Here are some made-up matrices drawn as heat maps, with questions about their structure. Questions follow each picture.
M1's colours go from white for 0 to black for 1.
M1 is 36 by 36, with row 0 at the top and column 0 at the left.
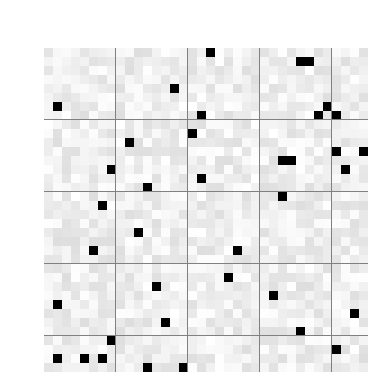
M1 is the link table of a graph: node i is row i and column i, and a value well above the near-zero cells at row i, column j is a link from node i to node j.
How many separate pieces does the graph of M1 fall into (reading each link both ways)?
10
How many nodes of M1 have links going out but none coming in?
2
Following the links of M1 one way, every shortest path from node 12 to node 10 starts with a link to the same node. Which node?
node 27
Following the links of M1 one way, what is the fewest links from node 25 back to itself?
8
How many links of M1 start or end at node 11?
4
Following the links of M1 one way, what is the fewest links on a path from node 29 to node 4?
2
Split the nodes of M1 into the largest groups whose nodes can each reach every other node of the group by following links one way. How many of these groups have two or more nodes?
4
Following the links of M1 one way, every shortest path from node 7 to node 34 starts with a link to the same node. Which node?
node 17
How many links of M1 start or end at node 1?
5
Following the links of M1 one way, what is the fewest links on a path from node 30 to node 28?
6
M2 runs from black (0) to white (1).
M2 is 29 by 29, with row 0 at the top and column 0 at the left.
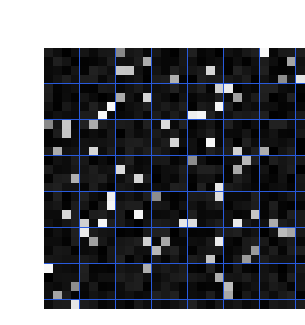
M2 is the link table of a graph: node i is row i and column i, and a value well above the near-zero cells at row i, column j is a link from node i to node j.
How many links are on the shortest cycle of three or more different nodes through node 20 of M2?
7
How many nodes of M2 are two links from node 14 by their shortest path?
3
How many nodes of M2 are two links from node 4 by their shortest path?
7
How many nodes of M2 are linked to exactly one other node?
5
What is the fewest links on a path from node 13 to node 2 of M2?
2
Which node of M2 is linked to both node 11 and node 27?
node 1
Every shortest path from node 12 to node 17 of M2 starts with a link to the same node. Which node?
node 16
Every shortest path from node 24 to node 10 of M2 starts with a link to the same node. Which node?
node 0
